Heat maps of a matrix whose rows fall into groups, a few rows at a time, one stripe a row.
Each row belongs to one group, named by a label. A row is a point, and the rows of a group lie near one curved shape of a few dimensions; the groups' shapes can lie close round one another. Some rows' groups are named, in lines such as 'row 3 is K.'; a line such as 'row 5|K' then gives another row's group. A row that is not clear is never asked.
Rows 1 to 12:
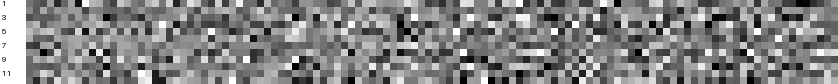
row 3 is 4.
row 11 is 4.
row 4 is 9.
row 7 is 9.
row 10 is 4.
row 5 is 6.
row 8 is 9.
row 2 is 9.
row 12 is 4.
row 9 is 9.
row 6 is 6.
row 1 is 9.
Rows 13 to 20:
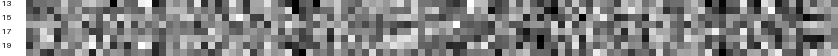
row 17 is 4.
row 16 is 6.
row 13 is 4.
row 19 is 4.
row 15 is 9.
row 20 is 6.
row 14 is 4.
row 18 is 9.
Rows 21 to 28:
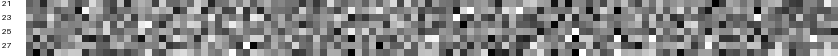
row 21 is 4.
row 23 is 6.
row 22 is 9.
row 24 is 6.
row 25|9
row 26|4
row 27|4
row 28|4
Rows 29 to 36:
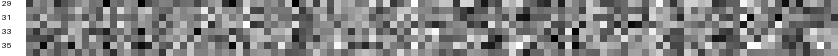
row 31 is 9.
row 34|4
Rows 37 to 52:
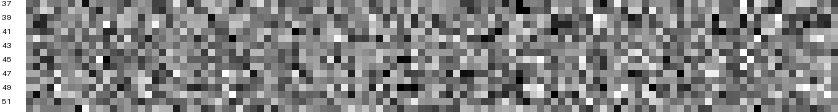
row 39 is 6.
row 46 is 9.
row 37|9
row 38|4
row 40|6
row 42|6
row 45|9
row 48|4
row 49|9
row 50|4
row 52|9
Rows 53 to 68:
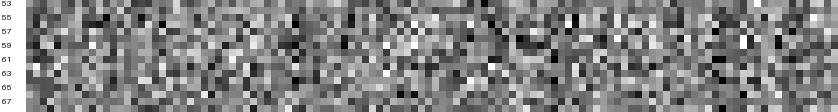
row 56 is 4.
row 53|6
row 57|4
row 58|9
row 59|9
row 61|4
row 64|4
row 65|9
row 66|6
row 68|6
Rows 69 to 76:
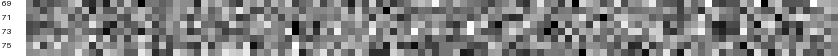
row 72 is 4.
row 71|9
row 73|4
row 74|4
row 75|9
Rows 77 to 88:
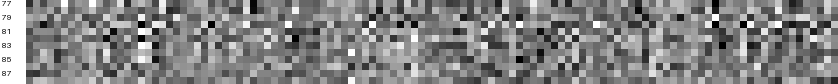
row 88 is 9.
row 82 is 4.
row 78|4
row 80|6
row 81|4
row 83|4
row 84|9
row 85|4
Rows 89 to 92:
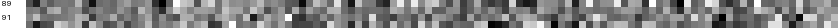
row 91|6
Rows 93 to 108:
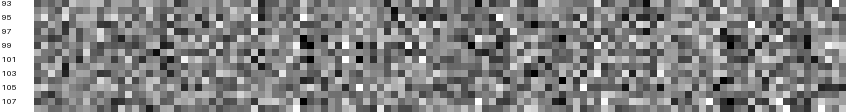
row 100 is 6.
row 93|4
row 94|9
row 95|9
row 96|4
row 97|4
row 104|4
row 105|9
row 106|6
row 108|6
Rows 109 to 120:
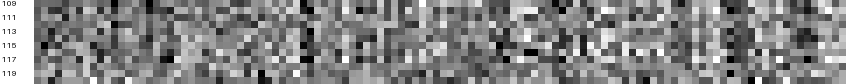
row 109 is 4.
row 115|4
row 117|6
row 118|9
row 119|6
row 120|9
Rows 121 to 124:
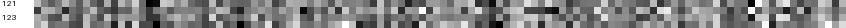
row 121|6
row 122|4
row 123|6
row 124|6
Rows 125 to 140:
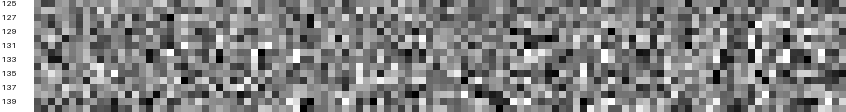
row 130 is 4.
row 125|6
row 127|6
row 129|9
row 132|6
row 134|4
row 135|9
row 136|9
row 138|6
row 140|4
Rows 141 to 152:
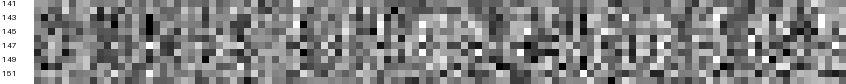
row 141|6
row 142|9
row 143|4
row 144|4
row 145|6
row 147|4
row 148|4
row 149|4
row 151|9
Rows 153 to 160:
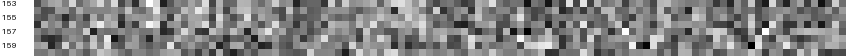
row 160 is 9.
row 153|4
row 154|6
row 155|9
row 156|4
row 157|9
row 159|9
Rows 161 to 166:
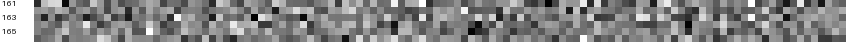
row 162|6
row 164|9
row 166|9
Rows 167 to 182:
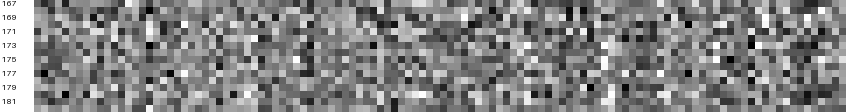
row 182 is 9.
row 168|6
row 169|6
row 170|9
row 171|4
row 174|9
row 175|6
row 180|9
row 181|6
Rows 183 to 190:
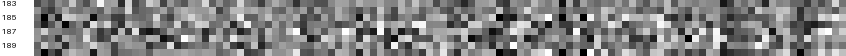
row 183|4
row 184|6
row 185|4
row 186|9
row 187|6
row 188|9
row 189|4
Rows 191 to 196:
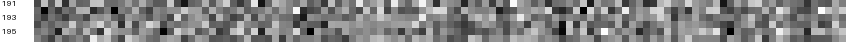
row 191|4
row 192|4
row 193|9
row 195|6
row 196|9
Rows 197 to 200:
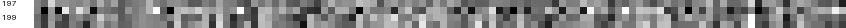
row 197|9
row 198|4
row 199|9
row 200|9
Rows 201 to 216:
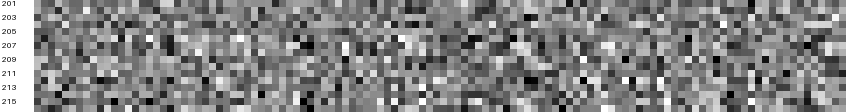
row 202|6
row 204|9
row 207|6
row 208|6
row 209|9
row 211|9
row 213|4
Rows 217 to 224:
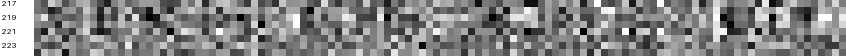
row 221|4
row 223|6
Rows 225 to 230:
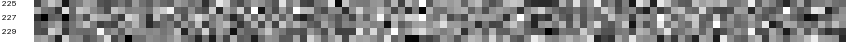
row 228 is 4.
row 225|4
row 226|6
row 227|9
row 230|9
